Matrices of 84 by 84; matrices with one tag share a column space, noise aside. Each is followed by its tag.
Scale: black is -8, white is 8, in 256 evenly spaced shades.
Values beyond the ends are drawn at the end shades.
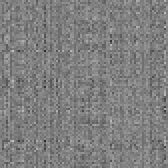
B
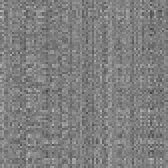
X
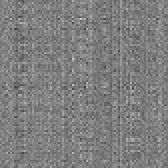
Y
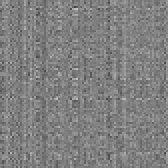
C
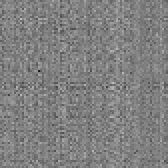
Y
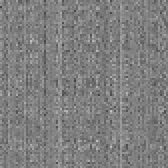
B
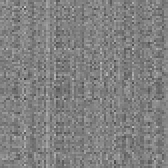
C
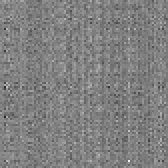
Y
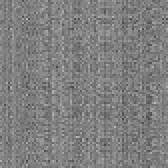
Y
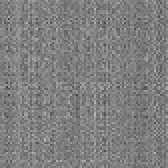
Y
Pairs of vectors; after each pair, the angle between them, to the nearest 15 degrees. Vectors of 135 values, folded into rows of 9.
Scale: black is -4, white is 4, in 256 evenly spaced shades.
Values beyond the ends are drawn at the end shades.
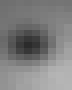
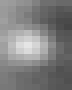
150 degrees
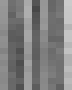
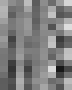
75 degrees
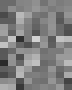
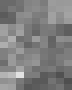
60 degrees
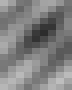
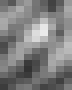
150 degrees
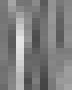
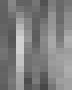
30 degrees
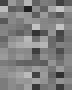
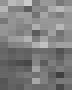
60 degrees
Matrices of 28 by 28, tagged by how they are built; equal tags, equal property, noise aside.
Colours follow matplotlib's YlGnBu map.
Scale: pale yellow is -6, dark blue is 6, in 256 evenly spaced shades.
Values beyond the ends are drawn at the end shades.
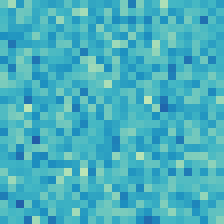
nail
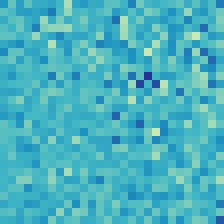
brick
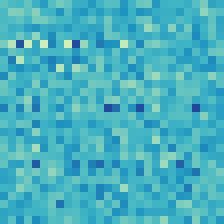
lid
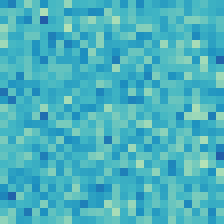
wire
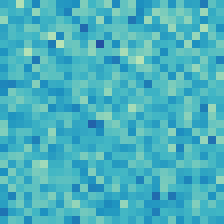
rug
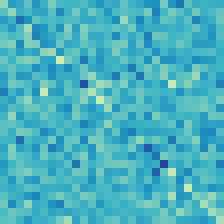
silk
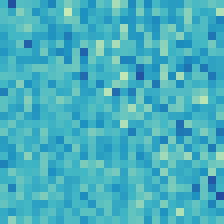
brick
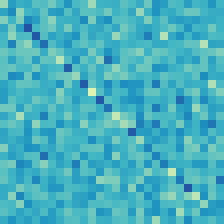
silk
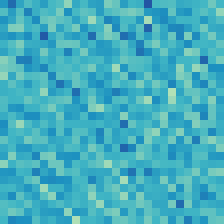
rug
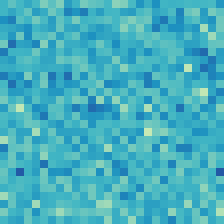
rug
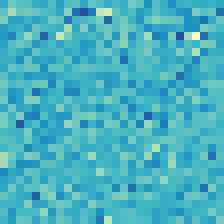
lid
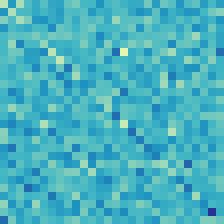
silk
